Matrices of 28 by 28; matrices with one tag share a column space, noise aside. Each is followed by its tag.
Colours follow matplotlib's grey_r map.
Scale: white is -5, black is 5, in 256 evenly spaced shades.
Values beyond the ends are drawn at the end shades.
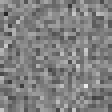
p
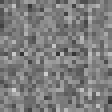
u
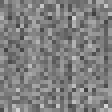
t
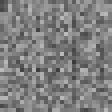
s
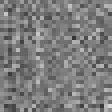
t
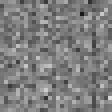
p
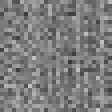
p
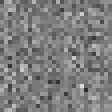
p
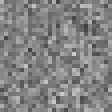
u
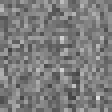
p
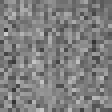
s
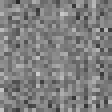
t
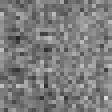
p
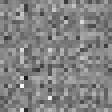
p
